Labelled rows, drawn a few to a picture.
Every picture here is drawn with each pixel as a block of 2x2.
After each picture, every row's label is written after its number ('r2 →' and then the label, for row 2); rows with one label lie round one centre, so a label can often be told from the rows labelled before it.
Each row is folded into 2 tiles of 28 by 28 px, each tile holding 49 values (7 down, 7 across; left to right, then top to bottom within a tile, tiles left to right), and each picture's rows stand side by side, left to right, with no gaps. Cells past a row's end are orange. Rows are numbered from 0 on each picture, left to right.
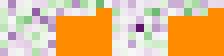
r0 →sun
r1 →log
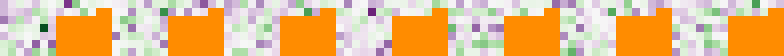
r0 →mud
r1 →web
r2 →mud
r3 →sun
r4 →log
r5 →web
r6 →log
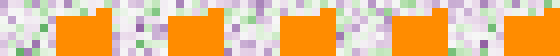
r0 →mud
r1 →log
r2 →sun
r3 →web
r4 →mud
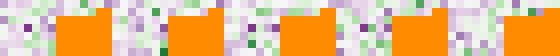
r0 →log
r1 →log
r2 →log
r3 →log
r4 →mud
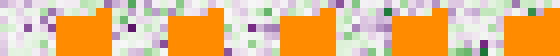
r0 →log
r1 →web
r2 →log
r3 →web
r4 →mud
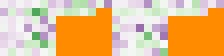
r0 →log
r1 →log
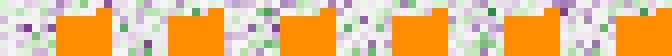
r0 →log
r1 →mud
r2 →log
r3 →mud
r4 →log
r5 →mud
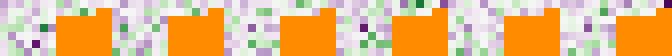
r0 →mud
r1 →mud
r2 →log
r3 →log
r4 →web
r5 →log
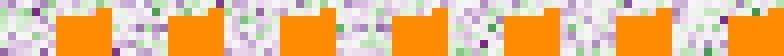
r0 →sun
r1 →log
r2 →sun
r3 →log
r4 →mud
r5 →mud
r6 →mud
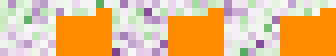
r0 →sun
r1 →sun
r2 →mud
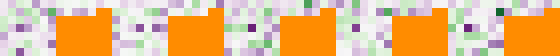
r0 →web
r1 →log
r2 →log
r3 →web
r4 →web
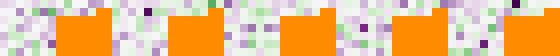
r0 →web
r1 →sun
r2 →log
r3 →log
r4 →mud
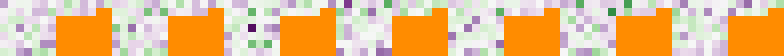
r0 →web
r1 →web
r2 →log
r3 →sun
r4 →web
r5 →web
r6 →sun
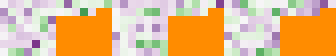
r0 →mud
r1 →log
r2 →web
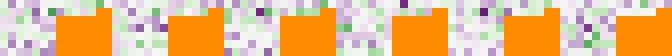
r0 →sun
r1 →log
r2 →sun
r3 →mud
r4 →sun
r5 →log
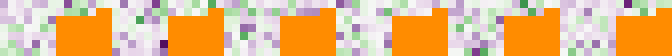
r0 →mud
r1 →sun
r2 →web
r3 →web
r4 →mud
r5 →mud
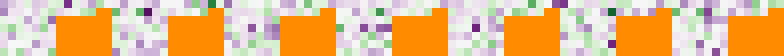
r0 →mud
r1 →sun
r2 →log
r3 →log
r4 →log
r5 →web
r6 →sun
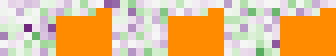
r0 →log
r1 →web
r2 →web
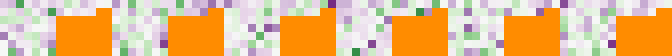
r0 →web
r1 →web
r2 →log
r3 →mud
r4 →web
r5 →web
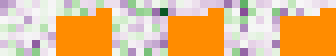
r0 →mud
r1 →web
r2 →web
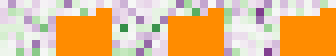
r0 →mud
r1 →mud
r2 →sun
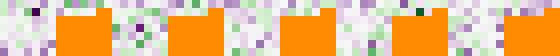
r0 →sun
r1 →log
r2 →mud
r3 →mud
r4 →web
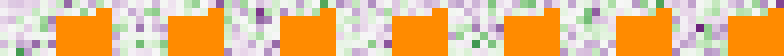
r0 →mud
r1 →log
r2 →sun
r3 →web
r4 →log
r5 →sun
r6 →log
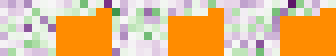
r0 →log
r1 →sun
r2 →mud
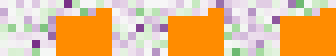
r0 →mud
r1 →log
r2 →mud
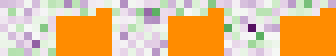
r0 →mud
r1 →sun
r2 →log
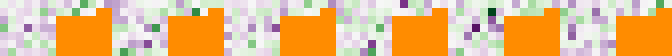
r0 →log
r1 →mud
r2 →log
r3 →mud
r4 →log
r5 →sun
